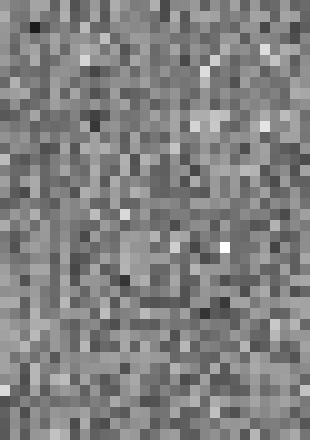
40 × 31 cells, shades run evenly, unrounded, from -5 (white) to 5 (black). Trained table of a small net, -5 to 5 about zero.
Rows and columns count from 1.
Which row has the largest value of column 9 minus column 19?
22
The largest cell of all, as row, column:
3, 4
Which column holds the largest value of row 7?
10
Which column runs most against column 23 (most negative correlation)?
2
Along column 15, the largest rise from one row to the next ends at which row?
30
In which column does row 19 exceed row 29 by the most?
11
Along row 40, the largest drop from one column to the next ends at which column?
26
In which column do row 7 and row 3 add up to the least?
21
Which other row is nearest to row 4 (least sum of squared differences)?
33
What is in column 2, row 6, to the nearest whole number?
0
